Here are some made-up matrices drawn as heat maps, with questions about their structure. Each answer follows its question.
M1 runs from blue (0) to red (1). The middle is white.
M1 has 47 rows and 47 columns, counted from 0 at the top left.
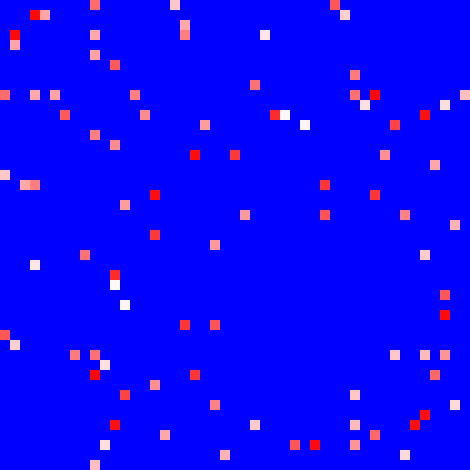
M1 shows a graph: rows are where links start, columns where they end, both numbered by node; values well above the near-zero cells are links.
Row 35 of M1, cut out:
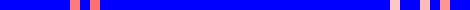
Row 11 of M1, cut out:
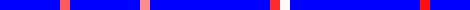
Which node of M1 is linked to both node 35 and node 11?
node 42
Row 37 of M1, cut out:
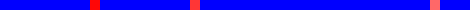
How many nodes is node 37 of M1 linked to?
3
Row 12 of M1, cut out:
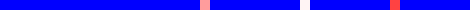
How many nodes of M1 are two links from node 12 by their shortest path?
1
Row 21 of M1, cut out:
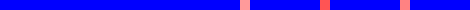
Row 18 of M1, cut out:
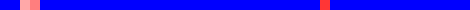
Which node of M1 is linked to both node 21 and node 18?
node 32
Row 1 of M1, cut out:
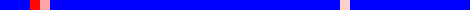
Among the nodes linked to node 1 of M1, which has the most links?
node 3
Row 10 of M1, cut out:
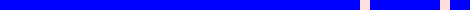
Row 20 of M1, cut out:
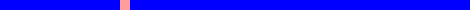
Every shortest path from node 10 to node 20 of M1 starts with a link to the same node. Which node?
node 44
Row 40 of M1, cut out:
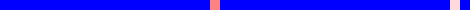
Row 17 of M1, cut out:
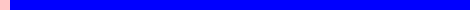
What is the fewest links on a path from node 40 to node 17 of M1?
7
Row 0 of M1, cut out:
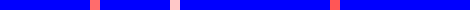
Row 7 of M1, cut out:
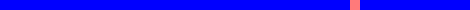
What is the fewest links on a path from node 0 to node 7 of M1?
3
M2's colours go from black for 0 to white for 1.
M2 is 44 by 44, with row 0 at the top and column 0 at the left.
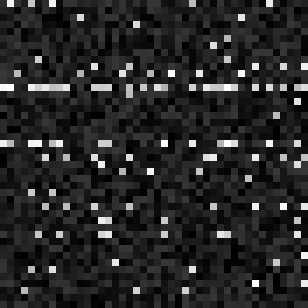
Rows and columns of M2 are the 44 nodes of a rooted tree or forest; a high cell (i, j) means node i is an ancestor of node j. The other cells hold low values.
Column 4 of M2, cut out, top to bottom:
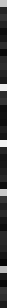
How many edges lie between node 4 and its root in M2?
5
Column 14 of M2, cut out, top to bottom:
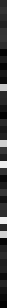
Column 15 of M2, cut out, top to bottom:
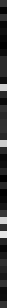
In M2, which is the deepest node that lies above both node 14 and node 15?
31
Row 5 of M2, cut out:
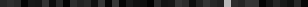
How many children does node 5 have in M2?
1
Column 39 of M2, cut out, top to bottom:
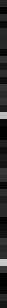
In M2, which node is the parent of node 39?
16
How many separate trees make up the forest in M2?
5
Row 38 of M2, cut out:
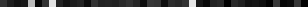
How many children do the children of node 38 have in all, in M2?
2
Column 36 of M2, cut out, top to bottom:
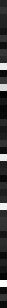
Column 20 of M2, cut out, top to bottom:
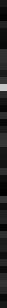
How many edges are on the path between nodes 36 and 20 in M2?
6
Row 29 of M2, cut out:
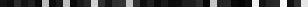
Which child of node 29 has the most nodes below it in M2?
9
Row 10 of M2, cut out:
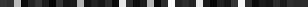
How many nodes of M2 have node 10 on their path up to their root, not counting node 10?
7
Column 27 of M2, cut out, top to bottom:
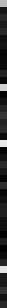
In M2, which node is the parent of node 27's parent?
0
